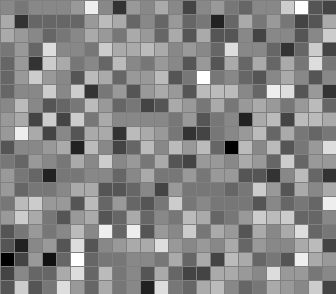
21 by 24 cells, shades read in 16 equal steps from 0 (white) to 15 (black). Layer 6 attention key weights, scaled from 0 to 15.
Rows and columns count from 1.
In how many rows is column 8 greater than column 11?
8
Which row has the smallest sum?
17
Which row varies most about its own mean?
19
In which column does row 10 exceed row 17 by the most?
14
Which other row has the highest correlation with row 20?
21
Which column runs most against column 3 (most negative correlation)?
23
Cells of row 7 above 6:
12
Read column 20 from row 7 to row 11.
1 6 4 9 4
